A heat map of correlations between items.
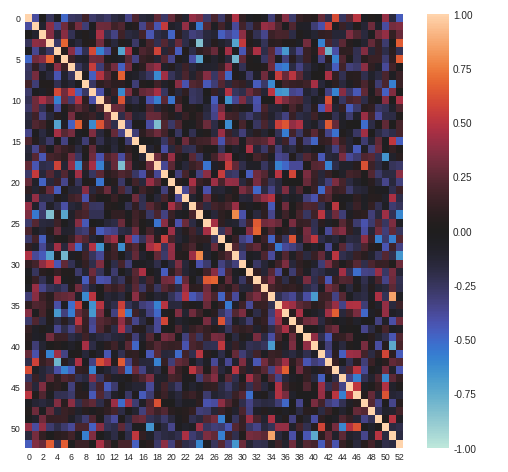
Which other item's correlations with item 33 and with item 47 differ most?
18
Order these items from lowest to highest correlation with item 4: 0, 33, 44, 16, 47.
33, 0, 44, 16, 47
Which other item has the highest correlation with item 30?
3
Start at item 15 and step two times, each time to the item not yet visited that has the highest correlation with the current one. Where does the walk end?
34
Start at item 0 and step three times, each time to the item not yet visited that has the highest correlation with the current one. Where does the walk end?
13
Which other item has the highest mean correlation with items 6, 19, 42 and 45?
1
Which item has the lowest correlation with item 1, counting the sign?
24
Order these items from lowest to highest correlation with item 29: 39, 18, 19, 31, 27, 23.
19, 39, 31, 27, 18, 23
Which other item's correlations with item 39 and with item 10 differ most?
42
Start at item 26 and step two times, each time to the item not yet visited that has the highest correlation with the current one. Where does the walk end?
25
